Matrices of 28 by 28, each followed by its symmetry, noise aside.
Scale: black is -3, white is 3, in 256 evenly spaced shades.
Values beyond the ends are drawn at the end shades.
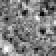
symmetric across the other diagonal.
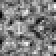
mirrored top to bottom.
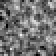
symmetric across the other diagonal.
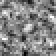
same after a half turn.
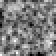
symmetric across the other diagonal.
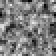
no symmetry.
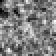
no symmetry.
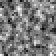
no symmetry.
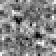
same after a half turn.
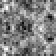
mirrored top to bottom.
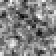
symmetric across the other diagonal.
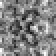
mirrored top to bottom.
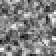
no symmetry.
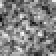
symmetric across the other diagonal.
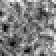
symmetric across the other diagonal.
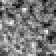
symmetric across the other diagonal.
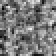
no symmetry.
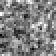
no symmetry.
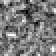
no symmetry.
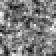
no symmetry.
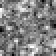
same after a half turn.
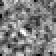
symmetric across the other diagonal.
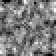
same after a half turn.
